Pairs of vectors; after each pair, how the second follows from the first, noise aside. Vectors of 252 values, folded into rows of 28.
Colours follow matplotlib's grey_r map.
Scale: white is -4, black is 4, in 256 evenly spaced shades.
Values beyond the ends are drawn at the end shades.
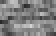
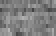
wrapped around, shrunk.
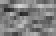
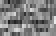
wrapped around, negated.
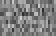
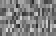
copied.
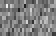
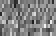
wrapped around, negated.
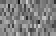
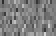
wrapped around, partly zeroed.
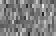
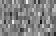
reversed, negated, partly zeroed.
